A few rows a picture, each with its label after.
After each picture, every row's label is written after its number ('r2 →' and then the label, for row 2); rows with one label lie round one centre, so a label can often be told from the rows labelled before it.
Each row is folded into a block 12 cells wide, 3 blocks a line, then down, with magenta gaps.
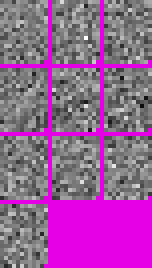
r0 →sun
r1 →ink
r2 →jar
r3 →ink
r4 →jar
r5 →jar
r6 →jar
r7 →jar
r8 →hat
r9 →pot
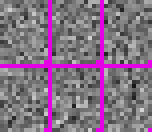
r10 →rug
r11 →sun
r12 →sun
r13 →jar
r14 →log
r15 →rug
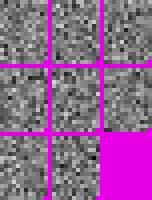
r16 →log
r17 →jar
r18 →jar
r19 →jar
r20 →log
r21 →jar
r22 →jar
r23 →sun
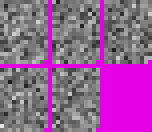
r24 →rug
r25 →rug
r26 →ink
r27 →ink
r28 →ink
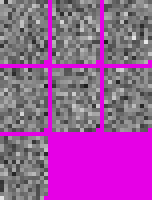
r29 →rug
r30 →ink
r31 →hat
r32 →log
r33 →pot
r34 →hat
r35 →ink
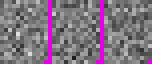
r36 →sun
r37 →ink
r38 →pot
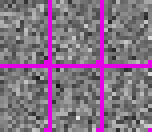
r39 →hat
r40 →jar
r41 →jar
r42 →hat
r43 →jar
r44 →rug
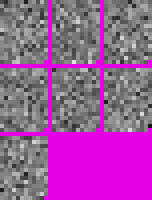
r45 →log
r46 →sun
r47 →pot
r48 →jar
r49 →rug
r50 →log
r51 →sun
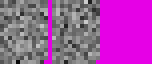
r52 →pot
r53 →rug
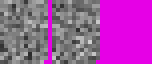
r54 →log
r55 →hat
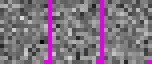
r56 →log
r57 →rug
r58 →log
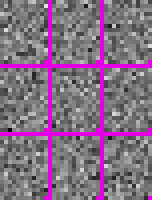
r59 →rug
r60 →ink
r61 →ink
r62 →ink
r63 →pot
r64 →jar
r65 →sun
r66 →log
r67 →log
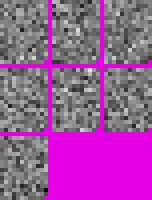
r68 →hat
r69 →jar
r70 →sun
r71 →pot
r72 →jar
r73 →log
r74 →sun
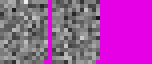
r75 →jar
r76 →log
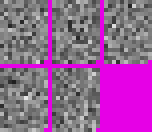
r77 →log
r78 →pot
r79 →rug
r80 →ink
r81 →ink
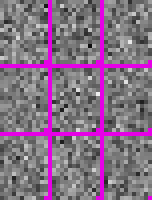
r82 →log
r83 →rug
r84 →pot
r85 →log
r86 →log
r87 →jar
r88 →pot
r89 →pot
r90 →sun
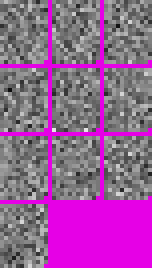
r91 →rug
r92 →sun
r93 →ink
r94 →hat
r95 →ink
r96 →ink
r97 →log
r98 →log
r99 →log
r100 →ink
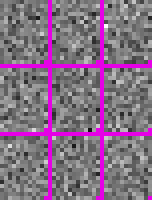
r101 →sun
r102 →jar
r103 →log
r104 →ink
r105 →ink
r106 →log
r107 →log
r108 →log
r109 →rug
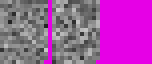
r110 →hat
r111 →log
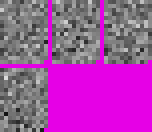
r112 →ink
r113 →sun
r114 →ink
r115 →pot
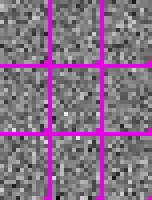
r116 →jar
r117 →log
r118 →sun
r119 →sun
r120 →ink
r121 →pot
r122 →jar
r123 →jar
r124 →sun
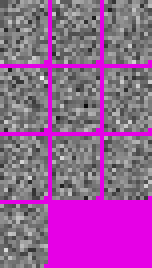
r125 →ink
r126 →ink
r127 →rug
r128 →pot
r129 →jar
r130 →log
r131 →pot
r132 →sun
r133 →pot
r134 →hat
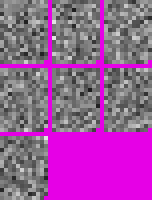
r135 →jar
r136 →log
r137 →log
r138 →sun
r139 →log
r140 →hat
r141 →sun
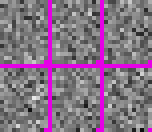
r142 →rug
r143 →sun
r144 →jar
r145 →rug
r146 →pot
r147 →hat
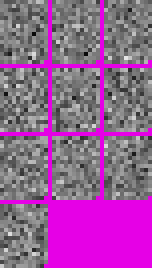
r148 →jar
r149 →pot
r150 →hat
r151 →ink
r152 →jar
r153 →ink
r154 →sun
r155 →sun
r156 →rug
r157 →hat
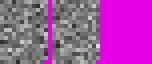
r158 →pot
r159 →ink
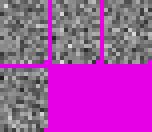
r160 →sun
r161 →sun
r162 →hat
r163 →hat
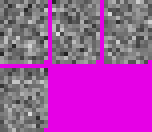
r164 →sun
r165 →jar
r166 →hat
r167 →pot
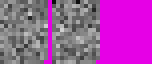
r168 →log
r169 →hat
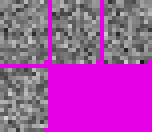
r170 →jar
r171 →jar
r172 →hat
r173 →pot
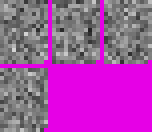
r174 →log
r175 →log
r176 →pot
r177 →sun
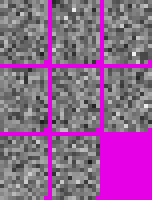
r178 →sun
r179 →sun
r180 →ink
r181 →sun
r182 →pot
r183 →ink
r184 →hat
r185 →hat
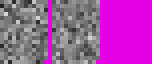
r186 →hat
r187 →hat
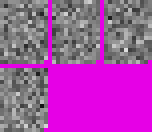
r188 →log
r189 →ink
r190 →jar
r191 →log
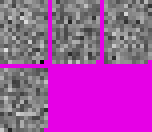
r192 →pot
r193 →jar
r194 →log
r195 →ink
